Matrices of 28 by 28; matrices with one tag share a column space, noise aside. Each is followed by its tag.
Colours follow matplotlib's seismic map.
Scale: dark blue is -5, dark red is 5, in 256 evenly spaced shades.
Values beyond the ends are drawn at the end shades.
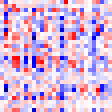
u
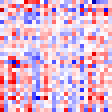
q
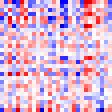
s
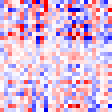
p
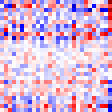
p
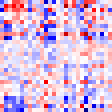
p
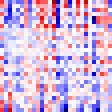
s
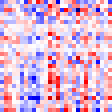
q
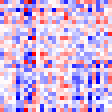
q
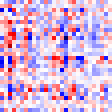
u
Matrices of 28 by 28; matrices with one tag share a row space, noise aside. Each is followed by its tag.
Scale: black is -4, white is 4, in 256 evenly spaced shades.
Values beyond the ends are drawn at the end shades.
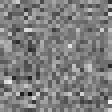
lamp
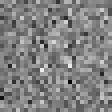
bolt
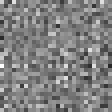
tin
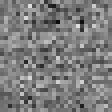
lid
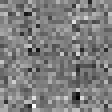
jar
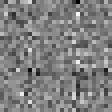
jar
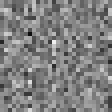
lamp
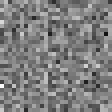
tin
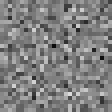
bolt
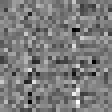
jar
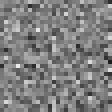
lamp
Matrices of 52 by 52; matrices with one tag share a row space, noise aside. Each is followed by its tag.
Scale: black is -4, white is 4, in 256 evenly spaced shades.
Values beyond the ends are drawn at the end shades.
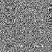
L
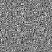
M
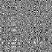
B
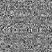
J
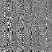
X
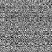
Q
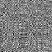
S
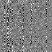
X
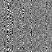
X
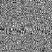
M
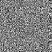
L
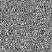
M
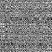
Q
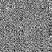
L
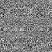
J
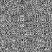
M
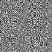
B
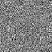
L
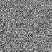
J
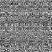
Q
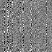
X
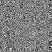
L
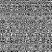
Q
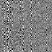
X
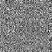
L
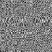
M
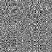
B
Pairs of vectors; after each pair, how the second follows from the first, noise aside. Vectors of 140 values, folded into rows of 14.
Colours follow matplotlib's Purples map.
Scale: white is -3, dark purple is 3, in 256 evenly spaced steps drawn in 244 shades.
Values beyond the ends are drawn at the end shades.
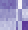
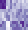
reversed.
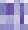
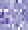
wrapped around, partly zeroed.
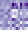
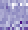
negated, partly zeroed.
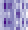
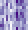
wrapped around.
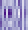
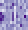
wrapped around, partly zeroed.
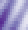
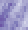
shrunk.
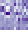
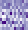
wrapped around.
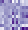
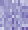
shrunk.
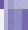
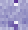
wrapped around, partly zeroed.
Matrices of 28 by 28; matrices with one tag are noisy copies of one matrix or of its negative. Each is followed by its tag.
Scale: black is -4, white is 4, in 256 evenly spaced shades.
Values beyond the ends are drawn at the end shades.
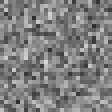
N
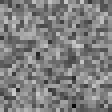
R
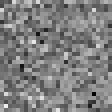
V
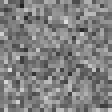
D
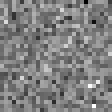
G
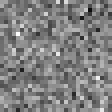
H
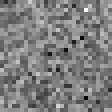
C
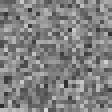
C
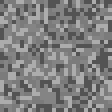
D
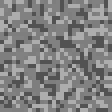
G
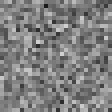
D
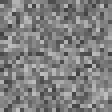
D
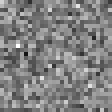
C
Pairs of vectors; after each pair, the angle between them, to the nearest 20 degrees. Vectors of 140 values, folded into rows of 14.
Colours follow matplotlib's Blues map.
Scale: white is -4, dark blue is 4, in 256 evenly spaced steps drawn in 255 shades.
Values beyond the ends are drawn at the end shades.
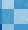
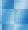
120 degrees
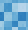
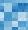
160 degrees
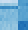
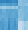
160 degrees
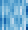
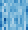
40 degrees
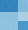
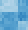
160 degrees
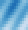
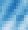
20 degrees
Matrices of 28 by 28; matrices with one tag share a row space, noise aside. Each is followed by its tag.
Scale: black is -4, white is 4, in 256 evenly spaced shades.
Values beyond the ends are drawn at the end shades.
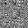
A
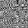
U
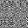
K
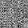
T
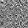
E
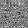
A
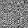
T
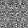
E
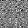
E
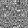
A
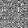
T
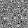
T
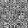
A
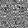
A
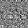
E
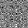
E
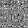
T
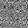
K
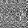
K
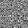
T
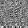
E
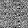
A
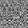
K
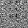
E
